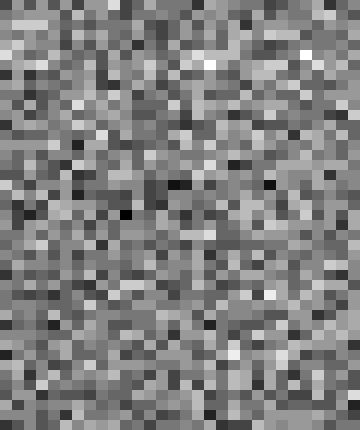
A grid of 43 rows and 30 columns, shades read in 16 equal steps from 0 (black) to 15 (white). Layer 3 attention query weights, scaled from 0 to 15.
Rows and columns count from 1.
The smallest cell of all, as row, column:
22, 11
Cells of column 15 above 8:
11
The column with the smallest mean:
14
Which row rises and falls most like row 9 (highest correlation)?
31
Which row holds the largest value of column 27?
7
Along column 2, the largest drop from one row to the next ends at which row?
21
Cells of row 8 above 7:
16
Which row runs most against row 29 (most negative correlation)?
28
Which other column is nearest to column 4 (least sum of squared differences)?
2
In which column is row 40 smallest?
4
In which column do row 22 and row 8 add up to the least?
3
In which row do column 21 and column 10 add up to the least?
9
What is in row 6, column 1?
13
